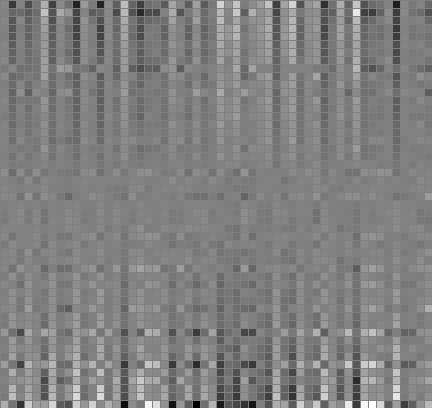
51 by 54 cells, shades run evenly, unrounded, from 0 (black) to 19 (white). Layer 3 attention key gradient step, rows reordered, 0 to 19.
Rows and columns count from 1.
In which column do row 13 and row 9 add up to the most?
45
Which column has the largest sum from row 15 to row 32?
37
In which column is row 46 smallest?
25
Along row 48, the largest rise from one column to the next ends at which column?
46
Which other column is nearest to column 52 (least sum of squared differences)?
49
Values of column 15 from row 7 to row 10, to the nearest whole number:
8 8 7 8
